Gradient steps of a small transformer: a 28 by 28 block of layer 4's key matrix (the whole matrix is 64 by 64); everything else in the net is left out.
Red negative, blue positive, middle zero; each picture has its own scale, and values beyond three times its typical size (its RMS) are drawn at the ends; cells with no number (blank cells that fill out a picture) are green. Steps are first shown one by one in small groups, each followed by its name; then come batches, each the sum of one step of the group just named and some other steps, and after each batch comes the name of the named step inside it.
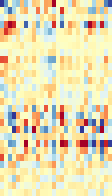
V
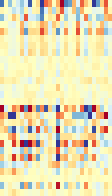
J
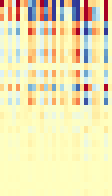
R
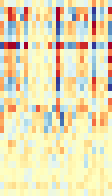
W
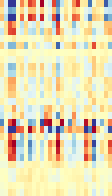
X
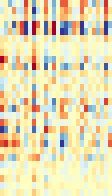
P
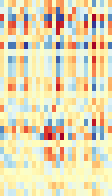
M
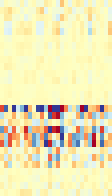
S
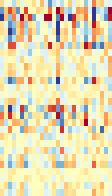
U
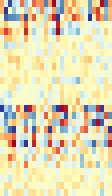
X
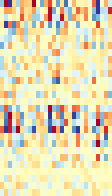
U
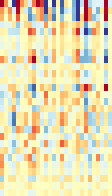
R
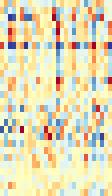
M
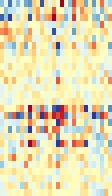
J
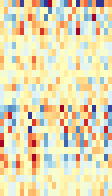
P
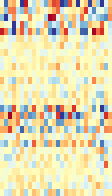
U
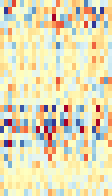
M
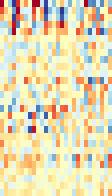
R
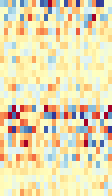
V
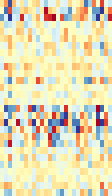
U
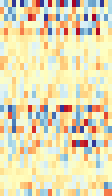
V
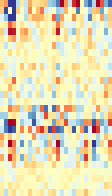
X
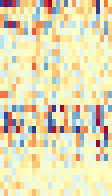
P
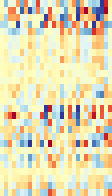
R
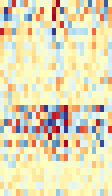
M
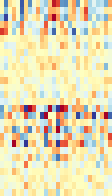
J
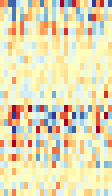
J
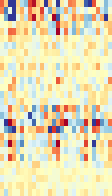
X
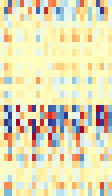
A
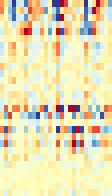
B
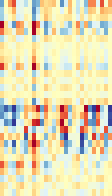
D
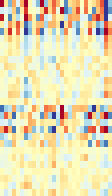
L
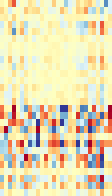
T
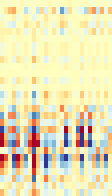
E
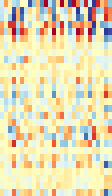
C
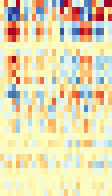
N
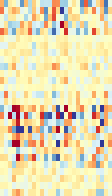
E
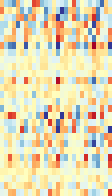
E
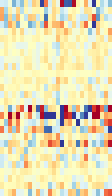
T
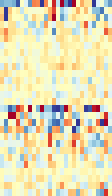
A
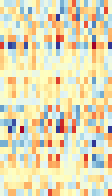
D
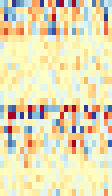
B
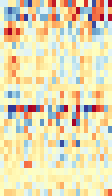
N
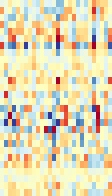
D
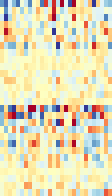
E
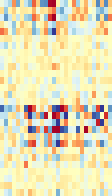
A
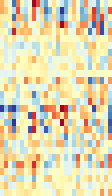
D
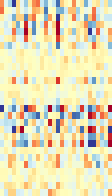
B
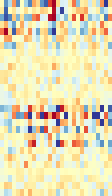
A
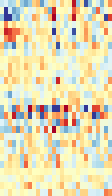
N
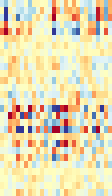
N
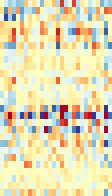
C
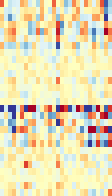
L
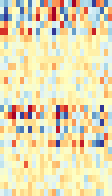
C
